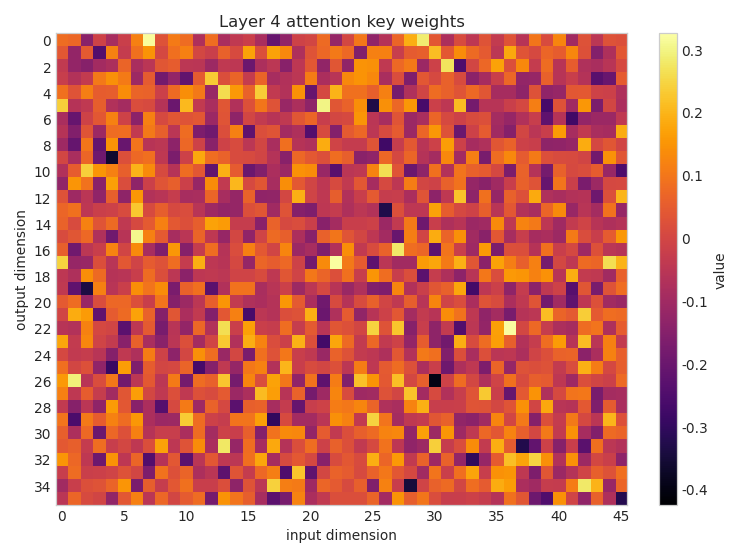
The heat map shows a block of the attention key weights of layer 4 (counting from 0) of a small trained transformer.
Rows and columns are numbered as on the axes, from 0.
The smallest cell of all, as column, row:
30, 26
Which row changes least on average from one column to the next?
14
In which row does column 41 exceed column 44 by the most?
18
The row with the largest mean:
1
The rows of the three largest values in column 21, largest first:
5, 8, 17
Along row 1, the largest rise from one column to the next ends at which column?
4
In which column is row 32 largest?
38
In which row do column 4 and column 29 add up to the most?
28
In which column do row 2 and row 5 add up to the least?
29
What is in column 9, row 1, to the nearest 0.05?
0.1
